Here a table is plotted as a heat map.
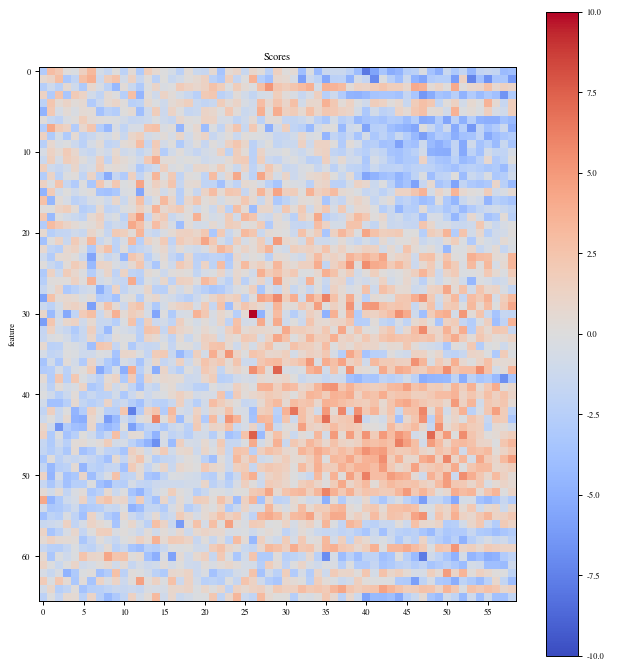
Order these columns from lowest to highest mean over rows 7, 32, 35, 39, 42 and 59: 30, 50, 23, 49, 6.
6, 50, 49, 23, 30
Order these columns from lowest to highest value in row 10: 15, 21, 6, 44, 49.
49, 44, 15, 6, 21
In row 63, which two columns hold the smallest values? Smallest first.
46, 51
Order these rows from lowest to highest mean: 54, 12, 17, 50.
12, 17, 54, 50
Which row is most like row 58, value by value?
17
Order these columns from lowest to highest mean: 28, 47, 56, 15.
56, 15, 47, 28
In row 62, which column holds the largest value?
50
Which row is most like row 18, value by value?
16
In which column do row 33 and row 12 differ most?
51
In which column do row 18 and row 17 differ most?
26
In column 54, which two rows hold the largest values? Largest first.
37, 48
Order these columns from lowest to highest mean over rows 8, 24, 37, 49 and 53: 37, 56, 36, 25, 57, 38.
56, 57, 37, 36, 25, 38
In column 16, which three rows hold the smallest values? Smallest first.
60, 46, 30
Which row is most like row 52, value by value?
39
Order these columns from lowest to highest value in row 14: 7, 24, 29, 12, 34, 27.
29, 24, 27, 34, 7, 12
